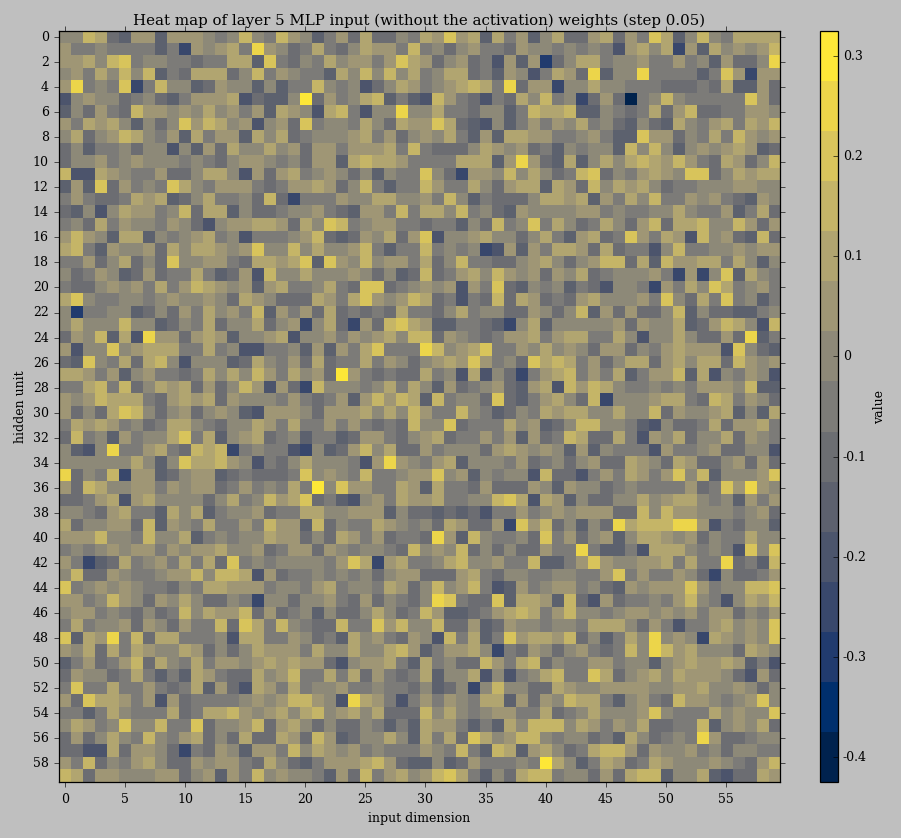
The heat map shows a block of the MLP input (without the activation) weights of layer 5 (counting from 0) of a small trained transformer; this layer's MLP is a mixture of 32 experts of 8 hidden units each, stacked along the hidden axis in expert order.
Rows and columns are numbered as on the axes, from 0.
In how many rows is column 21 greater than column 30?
21
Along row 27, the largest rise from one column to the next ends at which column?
23
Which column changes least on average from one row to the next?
7
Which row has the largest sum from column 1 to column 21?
17
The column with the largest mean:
25
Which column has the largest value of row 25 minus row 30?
56
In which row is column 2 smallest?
42
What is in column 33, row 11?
-0.25
